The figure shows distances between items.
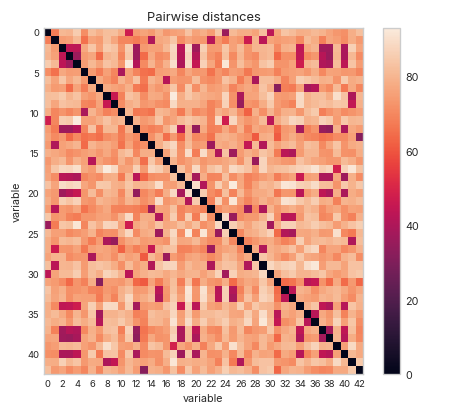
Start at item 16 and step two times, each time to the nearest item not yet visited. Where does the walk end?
6
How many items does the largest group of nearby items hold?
10
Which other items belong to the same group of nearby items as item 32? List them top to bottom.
15, 23, 25, 33
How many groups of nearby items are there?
11
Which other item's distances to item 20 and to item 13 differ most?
42
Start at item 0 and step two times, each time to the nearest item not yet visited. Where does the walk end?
30
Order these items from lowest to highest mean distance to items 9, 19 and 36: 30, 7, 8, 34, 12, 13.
7, 8, 13, 12, 30, 34
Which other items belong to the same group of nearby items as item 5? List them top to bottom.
10
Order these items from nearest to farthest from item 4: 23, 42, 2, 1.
2, 23, 42, 1
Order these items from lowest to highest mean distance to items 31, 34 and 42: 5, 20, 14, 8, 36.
20, 36, 5, 14, 8
